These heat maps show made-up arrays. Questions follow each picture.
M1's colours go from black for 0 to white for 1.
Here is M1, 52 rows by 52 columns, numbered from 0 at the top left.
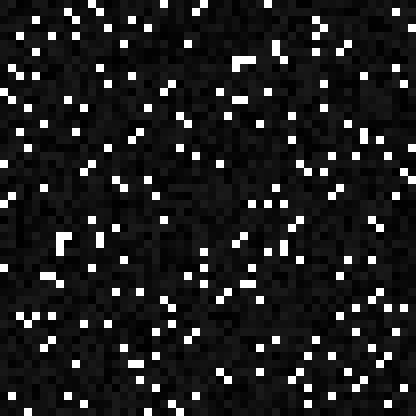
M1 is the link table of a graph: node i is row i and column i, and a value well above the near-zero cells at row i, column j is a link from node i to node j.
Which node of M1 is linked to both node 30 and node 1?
node 12
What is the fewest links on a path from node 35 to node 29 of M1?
2
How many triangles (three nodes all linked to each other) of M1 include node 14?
1
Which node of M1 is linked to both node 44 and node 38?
node 48
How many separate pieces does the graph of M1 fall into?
2
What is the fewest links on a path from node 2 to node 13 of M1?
7
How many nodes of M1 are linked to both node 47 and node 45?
1
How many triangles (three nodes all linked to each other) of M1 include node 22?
1
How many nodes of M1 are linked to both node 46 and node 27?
1
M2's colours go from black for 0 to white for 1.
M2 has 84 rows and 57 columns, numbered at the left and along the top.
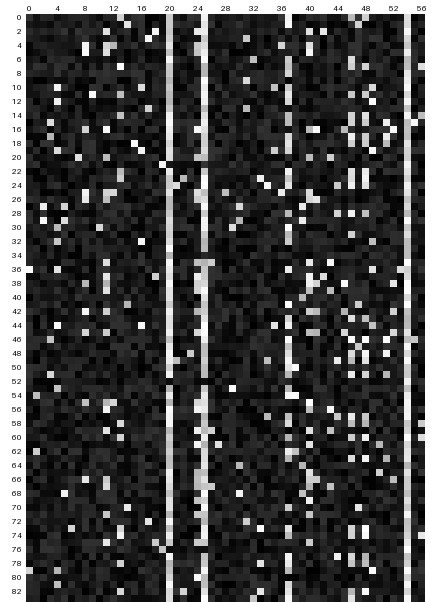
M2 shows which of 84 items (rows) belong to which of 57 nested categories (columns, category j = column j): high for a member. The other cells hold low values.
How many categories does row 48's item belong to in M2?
8
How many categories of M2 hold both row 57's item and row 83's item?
5
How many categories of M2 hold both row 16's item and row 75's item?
6
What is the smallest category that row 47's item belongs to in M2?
47
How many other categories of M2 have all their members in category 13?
5
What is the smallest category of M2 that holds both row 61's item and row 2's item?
40
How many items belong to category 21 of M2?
2
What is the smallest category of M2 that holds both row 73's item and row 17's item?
48
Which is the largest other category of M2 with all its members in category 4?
49
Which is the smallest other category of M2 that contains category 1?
38
